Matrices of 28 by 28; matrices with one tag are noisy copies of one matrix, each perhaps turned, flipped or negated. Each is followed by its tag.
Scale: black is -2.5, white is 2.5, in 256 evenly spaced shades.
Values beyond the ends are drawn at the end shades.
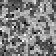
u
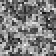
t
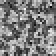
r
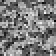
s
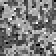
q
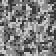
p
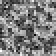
p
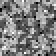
t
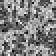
q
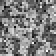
s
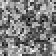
u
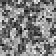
t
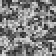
s
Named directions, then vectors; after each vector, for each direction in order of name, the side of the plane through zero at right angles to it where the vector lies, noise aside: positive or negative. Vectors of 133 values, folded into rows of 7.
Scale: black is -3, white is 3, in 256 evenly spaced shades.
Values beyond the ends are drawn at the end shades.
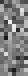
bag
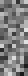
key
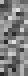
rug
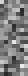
negative, negative, positive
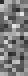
positive, negative, negative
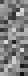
positive, positive, negative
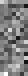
negative, positive, negative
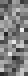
positive, negative, positive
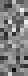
positive, positive, positive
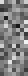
negative, positive, positive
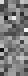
negative, positive, positive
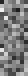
positive, negative, negative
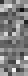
negative, negative, negative
